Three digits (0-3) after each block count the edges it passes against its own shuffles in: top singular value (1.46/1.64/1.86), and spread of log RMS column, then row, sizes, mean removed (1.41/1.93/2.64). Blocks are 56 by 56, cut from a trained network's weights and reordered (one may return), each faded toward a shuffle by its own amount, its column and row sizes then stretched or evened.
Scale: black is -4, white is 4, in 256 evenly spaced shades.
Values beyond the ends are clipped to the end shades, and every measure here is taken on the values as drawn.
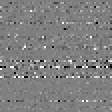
3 0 3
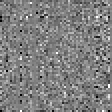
2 3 1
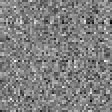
2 0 2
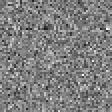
1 0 0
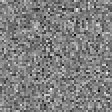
2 1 0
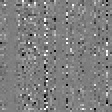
0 3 1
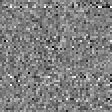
0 0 2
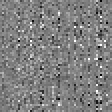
0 3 1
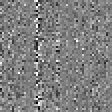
3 3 0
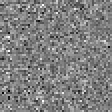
1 1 1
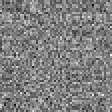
3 0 0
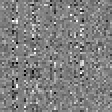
1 3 0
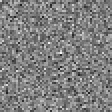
1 0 0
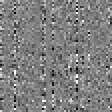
2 3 0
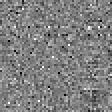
2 1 0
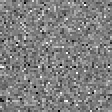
0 0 0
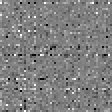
1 2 2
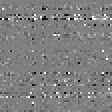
2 1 3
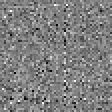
0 2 1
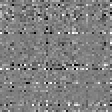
1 2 3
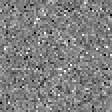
0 0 0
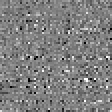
0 2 3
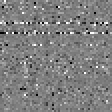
3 0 2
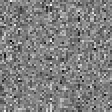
2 2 0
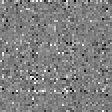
0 1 2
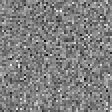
1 1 0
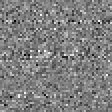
0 0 2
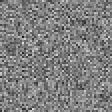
3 1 0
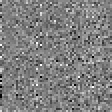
0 2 1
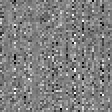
1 3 0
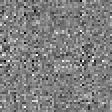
2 2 2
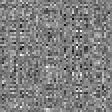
3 3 0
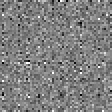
0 2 1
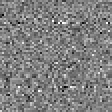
2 0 1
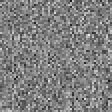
2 1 0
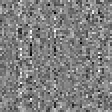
2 2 0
